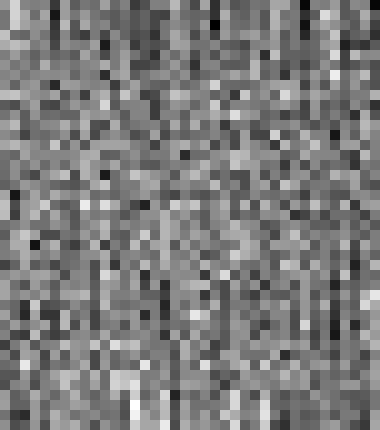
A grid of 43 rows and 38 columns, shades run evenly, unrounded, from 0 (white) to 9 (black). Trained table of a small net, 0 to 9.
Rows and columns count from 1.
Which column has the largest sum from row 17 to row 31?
36
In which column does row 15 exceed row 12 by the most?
24
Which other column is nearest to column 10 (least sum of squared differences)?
26
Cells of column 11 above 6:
7
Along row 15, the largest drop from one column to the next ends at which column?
29
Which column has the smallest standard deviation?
33
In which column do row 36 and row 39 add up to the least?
14
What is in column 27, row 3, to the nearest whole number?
6
